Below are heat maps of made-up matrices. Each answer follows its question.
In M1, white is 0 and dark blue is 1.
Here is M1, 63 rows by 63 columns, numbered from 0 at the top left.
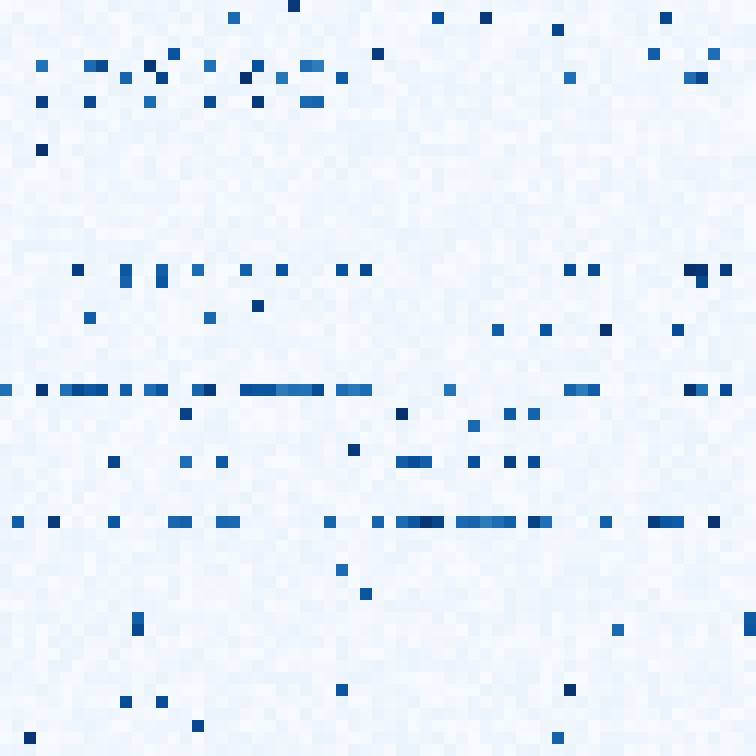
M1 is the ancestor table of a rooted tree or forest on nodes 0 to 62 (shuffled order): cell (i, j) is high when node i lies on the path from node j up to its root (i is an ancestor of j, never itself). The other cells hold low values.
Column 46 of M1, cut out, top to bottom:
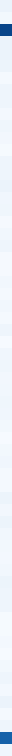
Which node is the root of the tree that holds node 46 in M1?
61
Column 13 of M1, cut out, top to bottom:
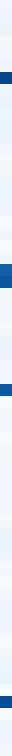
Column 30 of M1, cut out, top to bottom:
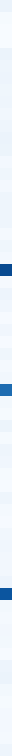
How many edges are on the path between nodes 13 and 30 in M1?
6
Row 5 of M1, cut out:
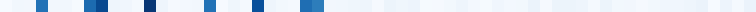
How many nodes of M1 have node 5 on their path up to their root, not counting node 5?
8
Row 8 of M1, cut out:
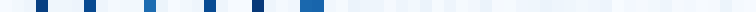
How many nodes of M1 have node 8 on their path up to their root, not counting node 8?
7
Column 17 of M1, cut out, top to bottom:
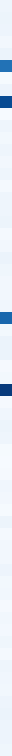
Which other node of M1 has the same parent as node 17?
7
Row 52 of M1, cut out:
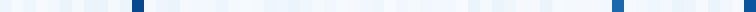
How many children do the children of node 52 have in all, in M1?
2
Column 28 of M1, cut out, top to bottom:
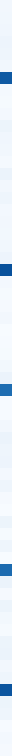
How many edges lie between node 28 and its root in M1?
5
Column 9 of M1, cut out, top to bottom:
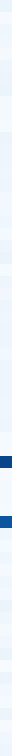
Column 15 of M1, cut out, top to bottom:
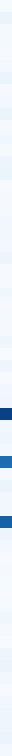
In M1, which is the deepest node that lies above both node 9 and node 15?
38
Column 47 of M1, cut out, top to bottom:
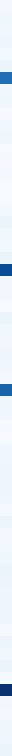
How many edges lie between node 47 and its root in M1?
4
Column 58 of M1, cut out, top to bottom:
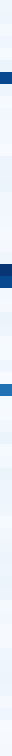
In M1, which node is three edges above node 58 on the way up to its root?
22
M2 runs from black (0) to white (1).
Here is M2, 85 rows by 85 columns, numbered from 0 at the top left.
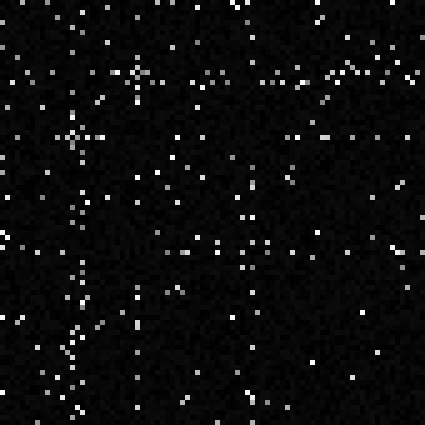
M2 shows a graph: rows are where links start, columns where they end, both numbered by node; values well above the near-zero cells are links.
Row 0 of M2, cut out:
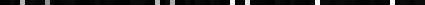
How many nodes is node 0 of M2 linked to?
8
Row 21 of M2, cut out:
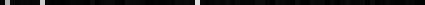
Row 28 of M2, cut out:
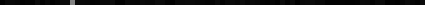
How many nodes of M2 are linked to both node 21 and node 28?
0
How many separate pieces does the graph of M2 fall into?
7
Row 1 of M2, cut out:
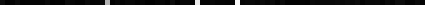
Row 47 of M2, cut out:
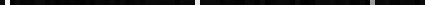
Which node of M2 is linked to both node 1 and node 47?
node 39
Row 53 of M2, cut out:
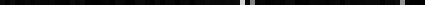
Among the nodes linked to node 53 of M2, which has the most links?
node 50
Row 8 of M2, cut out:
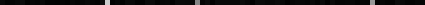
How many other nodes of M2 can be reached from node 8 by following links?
5
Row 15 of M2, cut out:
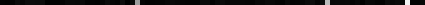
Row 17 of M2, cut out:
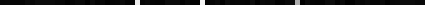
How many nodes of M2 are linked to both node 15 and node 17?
1
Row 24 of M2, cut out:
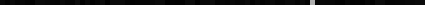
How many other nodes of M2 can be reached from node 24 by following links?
3
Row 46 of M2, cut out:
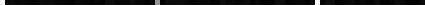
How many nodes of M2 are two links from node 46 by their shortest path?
5
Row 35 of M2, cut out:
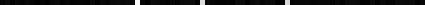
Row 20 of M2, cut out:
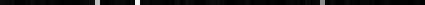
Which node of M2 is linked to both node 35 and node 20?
node 27
